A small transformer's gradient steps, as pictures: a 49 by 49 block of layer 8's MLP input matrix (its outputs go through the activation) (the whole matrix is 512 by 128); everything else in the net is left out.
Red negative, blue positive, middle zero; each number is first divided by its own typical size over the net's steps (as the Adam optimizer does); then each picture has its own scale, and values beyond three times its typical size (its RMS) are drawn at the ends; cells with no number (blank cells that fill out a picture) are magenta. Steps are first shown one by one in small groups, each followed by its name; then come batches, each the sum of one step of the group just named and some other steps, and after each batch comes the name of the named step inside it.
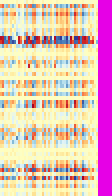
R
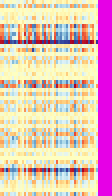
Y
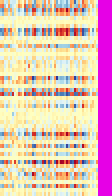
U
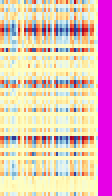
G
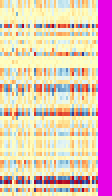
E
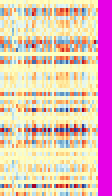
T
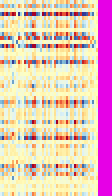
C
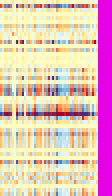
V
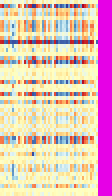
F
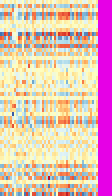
R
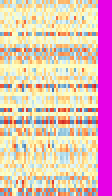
E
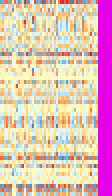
G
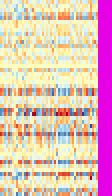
V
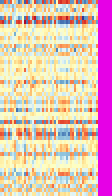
G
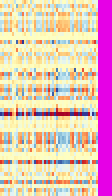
V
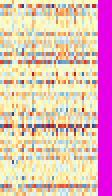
T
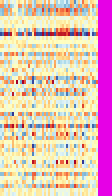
U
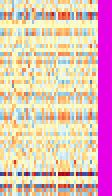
U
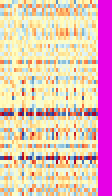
U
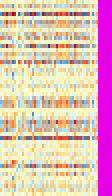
C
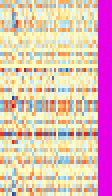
V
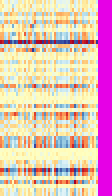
Y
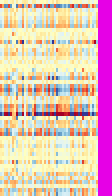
V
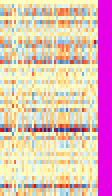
T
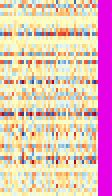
U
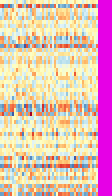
R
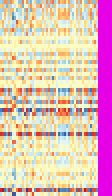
V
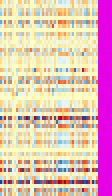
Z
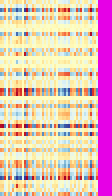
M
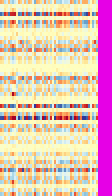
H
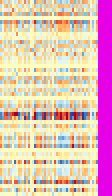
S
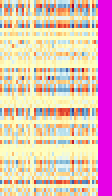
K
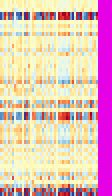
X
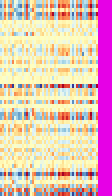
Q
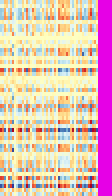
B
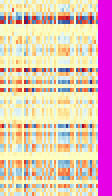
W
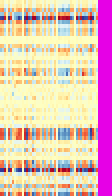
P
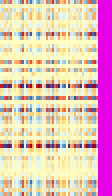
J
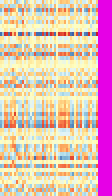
K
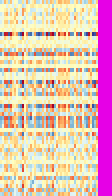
J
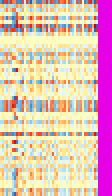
J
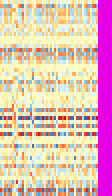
Z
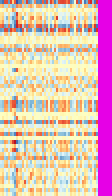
J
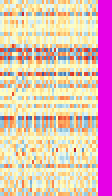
H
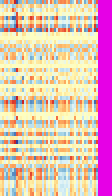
H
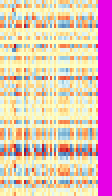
P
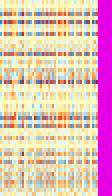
H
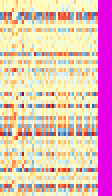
P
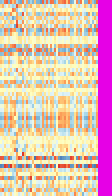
H
